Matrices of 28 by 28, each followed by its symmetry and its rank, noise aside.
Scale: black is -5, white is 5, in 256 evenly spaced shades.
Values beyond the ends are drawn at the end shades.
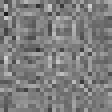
no symmetry, rank four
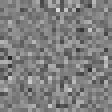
antisymmetric, rank six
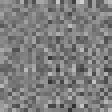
no symmetry, rank four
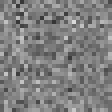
no symmetry, rank six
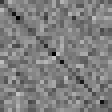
symmetric, rank six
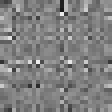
no symmetry, rank three
